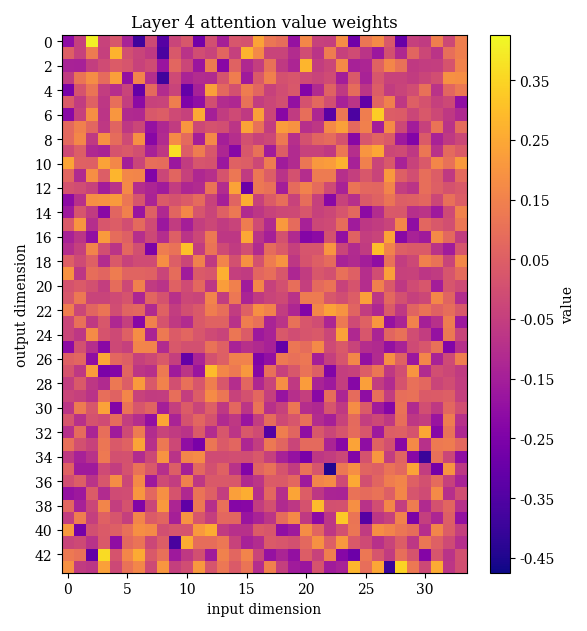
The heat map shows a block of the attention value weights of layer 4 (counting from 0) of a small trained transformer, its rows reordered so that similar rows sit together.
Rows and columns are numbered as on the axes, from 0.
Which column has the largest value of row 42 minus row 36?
3
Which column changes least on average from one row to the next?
5
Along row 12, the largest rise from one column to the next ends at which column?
16
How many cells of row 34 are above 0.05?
7
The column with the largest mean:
12
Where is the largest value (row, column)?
0, 2
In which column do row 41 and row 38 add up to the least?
9
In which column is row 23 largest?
26
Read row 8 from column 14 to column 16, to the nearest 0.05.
-0.1 0 -0.05
